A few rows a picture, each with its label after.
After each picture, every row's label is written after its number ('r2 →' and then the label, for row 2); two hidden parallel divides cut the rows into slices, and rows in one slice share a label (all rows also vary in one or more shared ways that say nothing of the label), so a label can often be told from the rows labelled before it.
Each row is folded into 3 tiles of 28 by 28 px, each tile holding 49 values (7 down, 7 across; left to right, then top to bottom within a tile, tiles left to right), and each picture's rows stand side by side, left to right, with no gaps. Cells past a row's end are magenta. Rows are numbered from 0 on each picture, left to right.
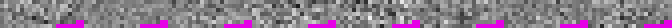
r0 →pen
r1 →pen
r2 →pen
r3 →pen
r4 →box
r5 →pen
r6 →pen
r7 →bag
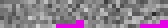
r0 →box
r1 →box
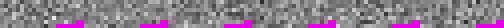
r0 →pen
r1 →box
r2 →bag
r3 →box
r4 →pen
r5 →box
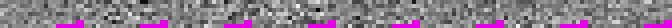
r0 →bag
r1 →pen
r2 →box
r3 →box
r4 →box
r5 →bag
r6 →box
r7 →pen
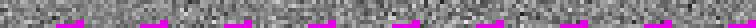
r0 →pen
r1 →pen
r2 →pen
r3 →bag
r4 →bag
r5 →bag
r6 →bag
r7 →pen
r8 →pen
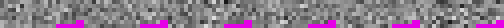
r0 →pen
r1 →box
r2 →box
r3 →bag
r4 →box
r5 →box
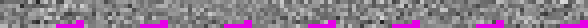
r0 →box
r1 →pen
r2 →pen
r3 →pen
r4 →box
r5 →bag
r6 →bag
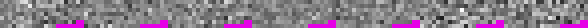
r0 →bag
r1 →bag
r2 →bag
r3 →pen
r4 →box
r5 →box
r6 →box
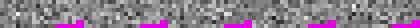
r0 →box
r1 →box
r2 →box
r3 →box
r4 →pen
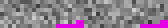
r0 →box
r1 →box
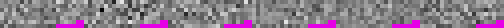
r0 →bag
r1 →bag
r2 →bag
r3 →pen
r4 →pen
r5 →box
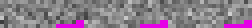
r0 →bag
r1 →box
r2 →box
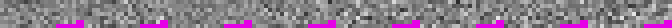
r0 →box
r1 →box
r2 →pen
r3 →box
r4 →pen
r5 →box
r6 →bag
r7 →box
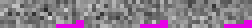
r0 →bag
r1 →bag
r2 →pen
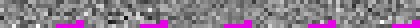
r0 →box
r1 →bag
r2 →pen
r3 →bag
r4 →pen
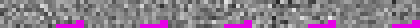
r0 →box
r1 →pen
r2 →bag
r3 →box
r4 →pen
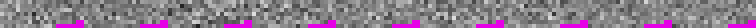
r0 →bag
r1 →pen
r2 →box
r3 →bag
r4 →box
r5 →box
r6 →pen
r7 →pen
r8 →bag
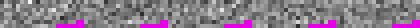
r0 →box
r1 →bag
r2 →box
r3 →box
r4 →bag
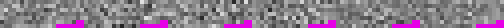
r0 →bag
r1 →bag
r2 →bag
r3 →box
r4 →pen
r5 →pen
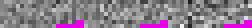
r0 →pen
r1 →box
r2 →box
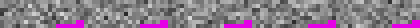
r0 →box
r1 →box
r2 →pen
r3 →pen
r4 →bag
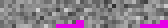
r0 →bag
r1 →box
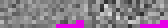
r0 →pen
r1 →pen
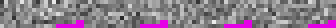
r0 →box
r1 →box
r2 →bag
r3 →bag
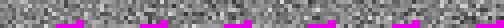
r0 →bag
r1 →bag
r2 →bag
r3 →pen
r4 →box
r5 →pen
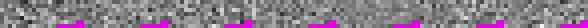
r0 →box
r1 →pen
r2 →bag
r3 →bag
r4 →pen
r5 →box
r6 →box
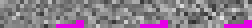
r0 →pen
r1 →pen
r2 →bag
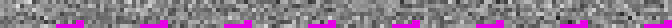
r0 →bag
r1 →box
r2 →pen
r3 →box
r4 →bag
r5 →box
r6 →box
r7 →bag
